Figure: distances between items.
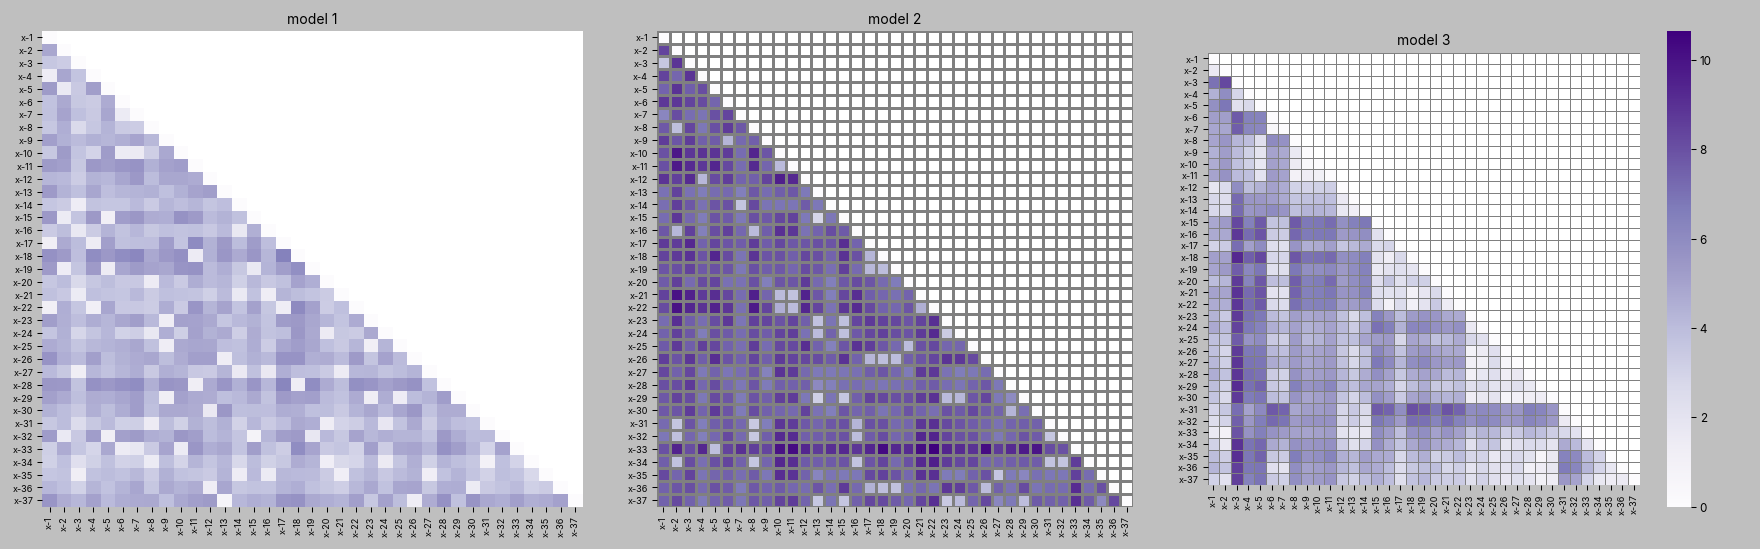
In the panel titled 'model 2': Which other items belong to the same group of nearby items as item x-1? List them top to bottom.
x-3
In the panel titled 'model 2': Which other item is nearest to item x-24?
x-23
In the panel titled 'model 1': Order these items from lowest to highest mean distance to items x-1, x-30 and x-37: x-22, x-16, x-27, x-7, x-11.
x-22, x-16, x-27, x-7, x-11
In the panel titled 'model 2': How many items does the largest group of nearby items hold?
6
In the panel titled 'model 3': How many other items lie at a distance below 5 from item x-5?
7
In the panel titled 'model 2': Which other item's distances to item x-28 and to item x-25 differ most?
x-30
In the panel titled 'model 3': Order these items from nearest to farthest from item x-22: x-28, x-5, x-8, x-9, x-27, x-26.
x-28, x-26, x-27, x-9, x-8, x-5
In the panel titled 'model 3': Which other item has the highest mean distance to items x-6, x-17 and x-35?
x-3
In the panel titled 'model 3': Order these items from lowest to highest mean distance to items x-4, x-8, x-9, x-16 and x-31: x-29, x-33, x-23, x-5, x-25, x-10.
x-10, x-5, x-33, x-25, x-23, x-29
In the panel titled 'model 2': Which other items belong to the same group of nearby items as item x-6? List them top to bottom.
x-9
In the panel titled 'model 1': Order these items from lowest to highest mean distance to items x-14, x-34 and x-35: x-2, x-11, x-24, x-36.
x-24, x-36, x-2, x-11
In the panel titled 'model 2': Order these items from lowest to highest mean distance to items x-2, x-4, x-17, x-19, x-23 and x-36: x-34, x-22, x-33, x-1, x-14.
x-34, x-14, x-1, x-22, x-33
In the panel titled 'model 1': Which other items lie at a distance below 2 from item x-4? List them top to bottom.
x-1, x-17, x-22
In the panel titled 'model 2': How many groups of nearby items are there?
12
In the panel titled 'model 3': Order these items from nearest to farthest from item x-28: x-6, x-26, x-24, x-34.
x-26, x-24, x-34, x-6
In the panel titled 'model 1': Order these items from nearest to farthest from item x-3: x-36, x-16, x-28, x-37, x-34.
x-16, x-34, x-36, x-28, x-37
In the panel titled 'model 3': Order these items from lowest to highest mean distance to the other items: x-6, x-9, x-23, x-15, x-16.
x-23, x-6, x-9, x-16, x-15
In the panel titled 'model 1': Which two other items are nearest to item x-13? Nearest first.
x-37, x-26
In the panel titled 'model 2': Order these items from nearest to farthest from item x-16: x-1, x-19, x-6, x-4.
x-4, x-19, x-1, x-6
